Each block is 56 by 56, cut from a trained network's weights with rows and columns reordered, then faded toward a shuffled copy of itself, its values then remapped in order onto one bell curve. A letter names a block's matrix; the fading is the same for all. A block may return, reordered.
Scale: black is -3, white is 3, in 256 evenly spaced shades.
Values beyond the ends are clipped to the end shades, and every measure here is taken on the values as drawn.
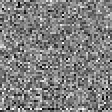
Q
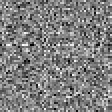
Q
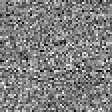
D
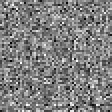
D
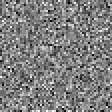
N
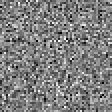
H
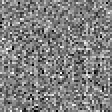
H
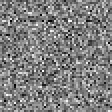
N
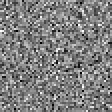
D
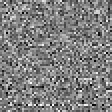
Q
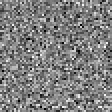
N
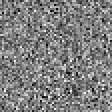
H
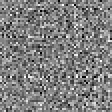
Q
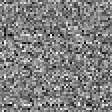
Q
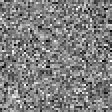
N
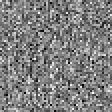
H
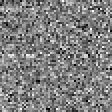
D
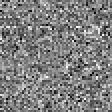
D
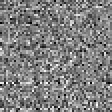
Q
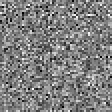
N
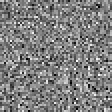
N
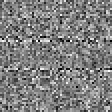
Q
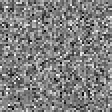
H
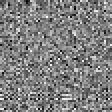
Q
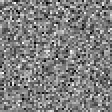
N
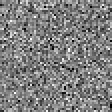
D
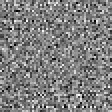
Q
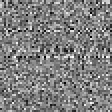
Q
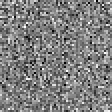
H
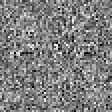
D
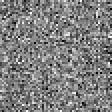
H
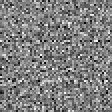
N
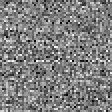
Q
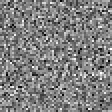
N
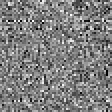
Q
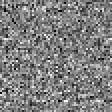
N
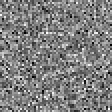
N
